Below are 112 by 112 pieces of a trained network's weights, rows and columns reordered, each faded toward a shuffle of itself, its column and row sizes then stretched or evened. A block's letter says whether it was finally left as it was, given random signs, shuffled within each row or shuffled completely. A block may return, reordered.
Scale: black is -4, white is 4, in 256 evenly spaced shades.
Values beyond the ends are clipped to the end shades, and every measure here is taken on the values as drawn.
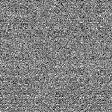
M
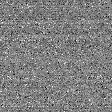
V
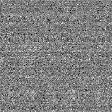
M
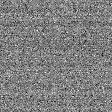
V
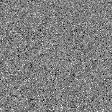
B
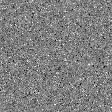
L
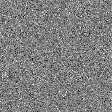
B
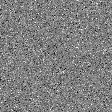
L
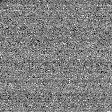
V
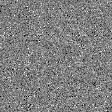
B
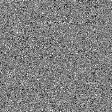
B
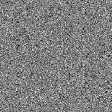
M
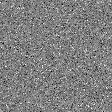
L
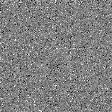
B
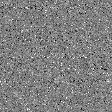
V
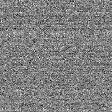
M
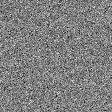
L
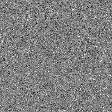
B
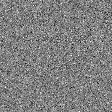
V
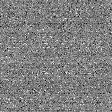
V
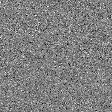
V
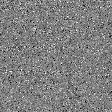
V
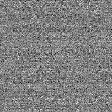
M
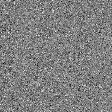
B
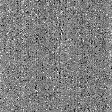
M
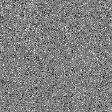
B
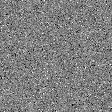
L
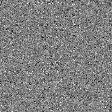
B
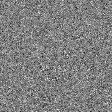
V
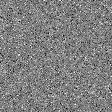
L
